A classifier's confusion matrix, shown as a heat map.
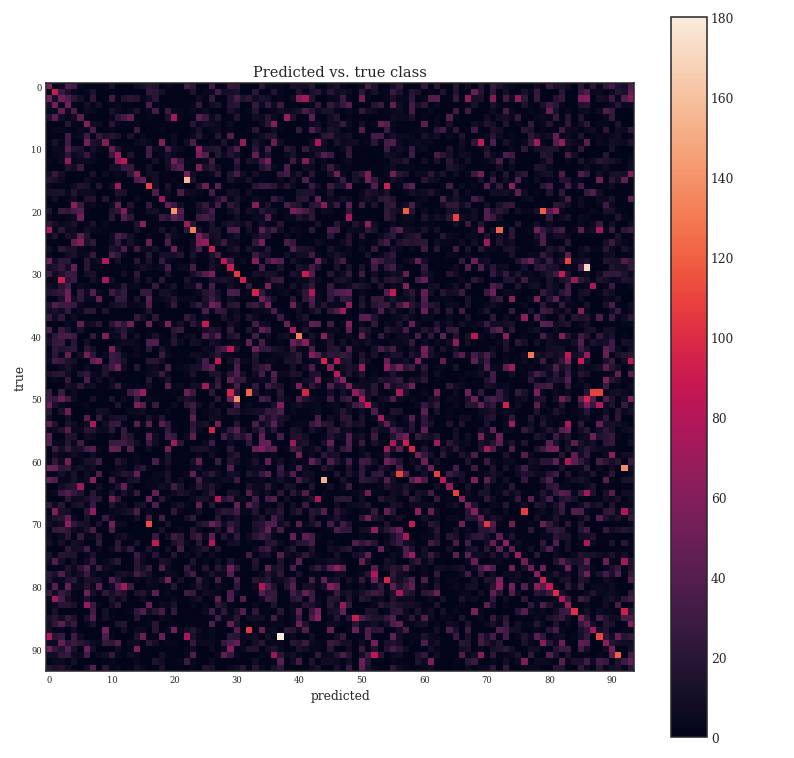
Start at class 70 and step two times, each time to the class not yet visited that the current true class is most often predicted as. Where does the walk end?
54
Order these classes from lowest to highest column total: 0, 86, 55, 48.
0, 48, 55, 86
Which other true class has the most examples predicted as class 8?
44
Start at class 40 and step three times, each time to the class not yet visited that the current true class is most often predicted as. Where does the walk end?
92
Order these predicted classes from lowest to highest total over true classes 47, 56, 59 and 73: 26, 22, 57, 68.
22, 68, 57, 26
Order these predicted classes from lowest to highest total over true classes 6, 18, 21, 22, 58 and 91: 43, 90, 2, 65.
2, 90, 43, 65
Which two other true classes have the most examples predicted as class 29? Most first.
49, 42
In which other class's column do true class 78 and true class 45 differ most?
52
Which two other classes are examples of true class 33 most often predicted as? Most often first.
55, 42
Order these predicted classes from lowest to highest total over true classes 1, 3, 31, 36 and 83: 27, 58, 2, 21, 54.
21, 54, 58, 27, 2
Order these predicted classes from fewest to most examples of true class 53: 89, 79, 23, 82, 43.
82, 79, 89, 43, 23
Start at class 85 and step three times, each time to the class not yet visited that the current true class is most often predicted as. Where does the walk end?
87
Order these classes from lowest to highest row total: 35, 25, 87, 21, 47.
47, 21, 25, 87, 35
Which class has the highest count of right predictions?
20
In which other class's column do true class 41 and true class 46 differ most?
65
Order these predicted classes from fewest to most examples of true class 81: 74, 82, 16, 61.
16, 82, 61, 74
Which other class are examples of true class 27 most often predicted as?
83
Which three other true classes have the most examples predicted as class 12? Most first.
80, 20, 64
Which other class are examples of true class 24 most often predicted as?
5
